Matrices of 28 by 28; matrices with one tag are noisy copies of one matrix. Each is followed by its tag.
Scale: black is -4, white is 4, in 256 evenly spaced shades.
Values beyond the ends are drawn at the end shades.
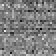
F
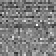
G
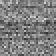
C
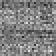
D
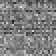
F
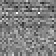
G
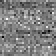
D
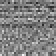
G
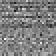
G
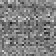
C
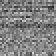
G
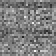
D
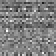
G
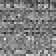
F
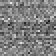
C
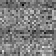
D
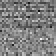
G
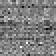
C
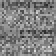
D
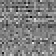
G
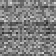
C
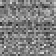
C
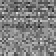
G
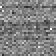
C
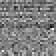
G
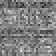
D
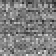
F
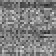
D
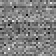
C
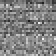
F
